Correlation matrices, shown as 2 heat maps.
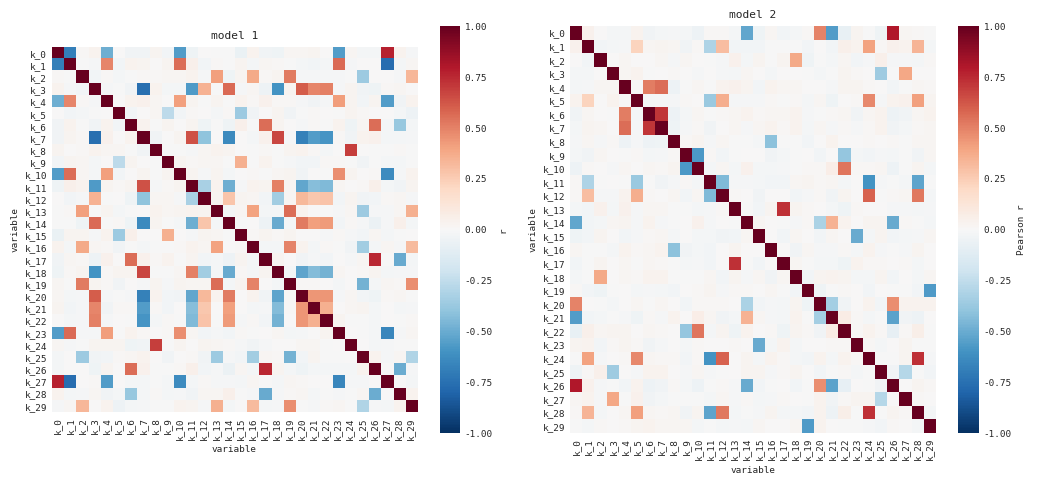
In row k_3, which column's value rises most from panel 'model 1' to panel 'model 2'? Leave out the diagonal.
k_7
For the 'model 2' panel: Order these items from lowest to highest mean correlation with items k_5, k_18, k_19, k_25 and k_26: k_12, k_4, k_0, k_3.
k_3, k_4, k_12, k_0
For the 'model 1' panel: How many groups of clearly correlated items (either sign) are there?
6
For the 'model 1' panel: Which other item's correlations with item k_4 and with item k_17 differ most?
k_26
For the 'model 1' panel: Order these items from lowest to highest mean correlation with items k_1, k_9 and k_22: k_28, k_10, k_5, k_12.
k_5, k_28, k_12, k_10
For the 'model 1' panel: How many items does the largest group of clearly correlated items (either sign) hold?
9
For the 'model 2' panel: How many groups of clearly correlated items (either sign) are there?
10
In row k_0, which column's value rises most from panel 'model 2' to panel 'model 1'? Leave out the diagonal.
k_27
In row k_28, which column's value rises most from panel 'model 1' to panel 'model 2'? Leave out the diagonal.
k_24
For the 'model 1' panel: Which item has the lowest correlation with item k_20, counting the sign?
k_7
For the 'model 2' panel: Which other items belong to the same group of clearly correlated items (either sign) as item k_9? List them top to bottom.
k_10, k_22
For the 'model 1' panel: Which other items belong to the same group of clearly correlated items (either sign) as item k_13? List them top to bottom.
k_2, k_16, k_19, k_25, k_29
